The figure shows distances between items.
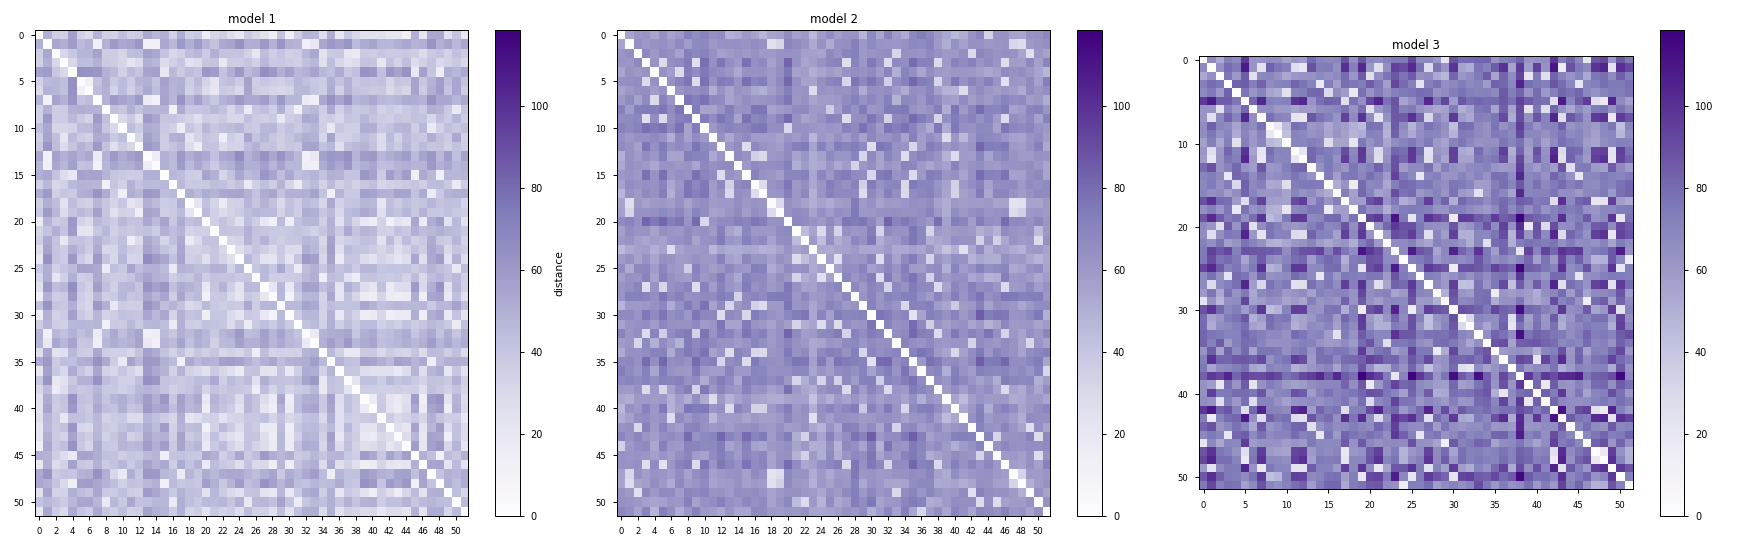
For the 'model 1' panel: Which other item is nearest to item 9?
29
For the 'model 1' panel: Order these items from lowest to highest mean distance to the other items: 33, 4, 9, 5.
9, 5, 33, 4
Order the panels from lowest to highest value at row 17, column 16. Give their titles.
model 2, model 1, model 3
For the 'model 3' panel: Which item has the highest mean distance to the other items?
38
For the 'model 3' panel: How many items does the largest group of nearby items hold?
8
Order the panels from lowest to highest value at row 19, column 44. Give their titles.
model 1, model 2, model 3
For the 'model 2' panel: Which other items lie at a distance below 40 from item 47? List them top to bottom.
1, 18, 19, 48
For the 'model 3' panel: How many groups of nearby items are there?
16
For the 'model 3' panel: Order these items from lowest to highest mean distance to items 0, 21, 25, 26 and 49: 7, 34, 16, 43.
7, 43, 16, 34
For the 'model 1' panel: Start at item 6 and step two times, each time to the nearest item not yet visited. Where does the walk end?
21
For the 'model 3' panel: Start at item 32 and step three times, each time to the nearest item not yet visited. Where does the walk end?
27
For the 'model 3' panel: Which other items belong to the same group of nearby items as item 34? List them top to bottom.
22
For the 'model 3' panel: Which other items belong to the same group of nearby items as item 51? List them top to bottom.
24
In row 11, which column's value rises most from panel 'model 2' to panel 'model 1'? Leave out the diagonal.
39
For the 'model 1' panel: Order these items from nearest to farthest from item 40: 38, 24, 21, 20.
20, 24, 38, 21
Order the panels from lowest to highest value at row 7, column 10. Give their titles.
model 1, model 3, model 2
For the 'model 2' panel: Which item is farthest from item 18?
28
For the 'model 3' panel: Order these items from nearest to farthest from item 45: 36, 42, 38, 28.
28, 36, 42, 38
